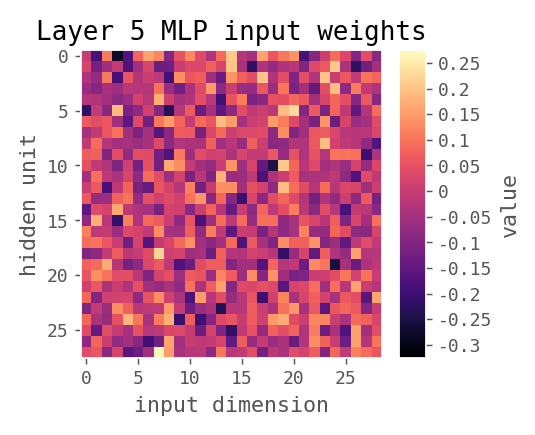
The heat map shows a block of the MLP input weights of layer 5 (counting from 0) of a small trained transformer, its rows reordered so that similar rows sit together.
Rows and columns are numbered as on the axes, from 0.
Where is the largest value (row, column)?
27, 7
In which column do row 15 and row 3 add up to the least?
3
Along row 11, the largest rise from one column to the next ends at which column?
13
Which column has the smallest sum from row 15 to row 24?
9
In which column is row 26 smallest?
6
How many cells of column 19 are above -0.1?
26
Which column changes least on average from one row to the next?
21
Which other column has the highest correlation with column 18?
5
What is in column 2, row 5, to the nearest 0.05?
-0.1
